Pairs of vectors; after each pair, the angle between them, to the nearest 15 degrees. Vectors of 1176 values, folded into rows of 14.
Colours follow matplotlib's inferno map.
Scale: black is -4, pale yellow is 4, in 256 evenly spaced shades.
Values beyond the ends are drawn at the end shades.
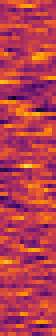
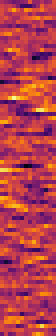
165 degrees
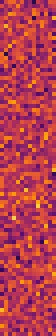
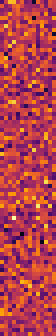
30 degrees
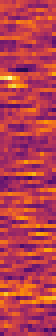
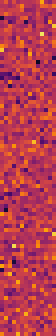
105 degrees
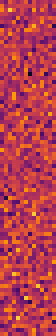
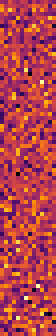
30 degrees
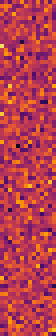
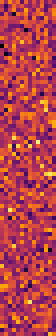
135 degrees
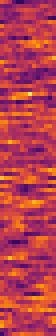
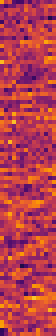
45 degrees
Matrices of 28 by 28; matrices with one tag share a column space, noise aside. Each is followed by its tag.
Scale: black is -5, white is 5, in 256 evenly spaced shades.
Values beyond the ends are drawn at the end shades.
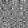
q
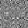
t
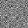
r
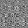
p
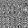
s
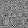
p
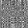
q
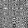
q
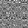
t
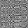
r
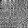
q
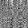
q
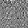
t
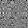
t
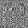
s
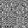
s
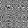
r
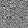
r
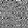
t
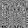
s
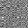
r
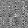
p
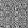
s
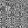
s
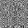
s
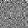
t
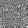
s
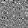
t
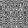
s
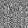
s
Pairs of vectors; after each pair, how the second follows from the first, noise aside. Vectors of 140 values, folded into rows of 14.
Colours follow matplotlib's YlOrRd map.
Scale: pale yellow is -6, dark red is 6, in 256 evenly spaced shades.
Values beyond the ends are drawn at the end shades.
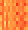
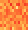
shuffled.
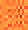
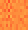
wrapped around, shrunk.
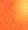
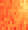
copied.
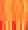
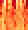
reversed, scaled up.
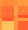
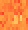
wrapped around, partly zeroed.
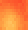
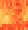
wrapped around.
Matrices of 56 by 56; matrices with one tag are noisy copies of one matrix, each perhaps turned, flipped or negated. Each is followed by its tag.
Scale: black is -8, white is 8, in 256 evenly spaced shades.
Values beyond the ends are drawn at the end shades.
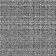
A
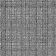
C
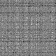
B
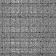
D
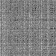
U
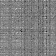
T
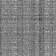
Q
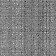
T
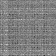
C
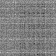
D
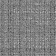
C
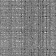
T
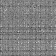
A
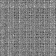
C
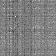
T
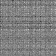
A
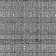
Q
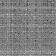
U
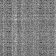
Q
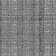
Q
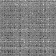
U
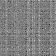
A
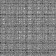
B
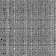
U
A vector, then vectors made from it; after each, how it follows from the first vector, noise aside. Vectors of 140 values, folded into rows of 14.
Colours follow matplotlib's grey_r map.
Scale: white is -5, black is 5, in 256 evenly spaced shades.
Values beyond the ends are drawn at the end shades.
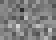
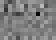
reversed, negated, partly zeroed.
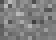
reversed, partly zeroed.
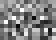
negated, scaled up.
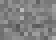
negated, shrunk.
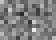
reversed, negated.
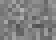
negated, shrunk.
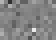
reversed, negated, partly zeroed.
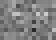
reversed, partly zeroed.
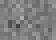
negated, shrunk.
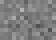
negated, shrunk.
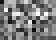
reversed, scaled up.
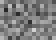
reversed, negated.
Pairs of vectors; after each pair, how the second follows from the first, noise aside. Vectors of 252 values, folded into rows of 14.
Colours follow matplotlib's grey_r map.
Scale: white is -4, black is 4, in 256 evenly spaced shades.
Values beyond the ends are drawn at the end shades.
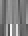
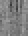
reversed, negated, shrunk.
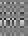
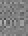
shrunk.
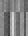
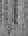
reversed, negated, shrunk.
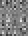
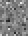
negated, partly zeroed.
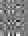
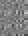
wrapped around, shrunk.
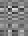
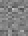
shrunk.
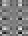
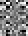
reversed, negated, scaled up.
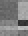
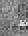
negated, partly zeroed.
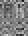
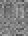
shrunk.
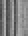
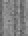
wrapped around, shrunk.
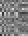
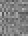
shrunk.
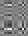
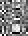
wrapped around, negated, scaled up.
